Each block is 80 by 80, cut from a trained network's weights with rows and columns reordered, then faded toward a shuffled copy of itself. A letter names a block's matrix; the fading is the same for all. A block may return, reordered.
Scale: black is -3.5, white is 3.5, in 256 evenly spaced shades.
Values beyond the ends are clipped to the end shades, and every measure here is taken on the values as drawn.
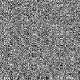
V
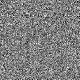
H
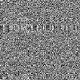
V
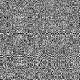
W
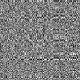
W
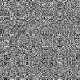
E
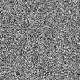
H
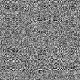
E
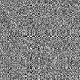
W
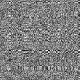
W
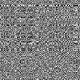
W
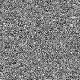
H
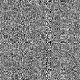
V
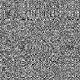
E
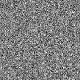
H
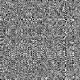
V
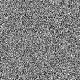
H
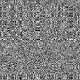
W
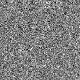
H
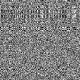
W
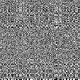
W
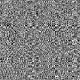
E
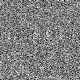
H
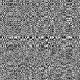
W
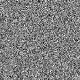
H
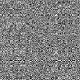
W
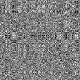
E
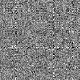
V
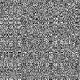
E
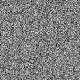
H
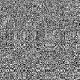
V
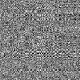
W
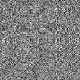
V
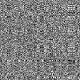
E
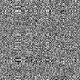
E
